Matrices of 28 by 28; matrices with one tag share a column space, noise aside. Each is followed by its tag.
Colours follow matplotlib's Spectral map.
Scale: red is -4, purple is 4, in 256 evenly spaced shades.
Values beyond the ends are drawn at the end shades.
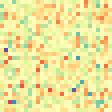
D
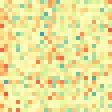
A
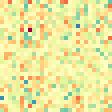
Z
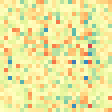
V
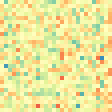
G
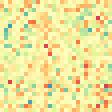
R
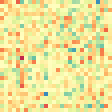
G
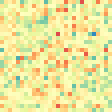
G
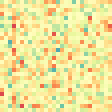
G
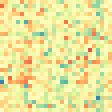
V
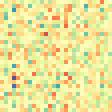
A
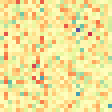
A
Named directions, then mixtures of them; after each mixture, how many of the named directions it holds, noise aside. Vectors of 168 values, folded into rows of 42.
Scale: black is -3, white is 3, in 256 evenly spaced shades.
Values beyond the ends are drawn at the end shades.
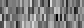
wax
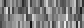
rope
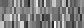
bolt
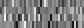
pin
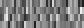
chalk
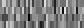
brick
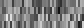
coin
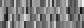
one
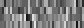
one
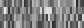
two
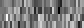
one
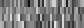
one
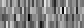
one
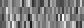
four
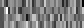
four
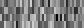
one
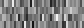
three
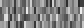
one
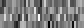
one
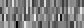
four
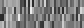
four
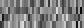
four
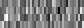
three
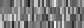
one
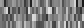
two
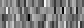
two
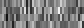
three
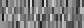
four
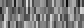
two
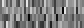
one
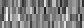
four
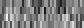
two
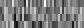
three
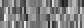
three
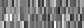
two
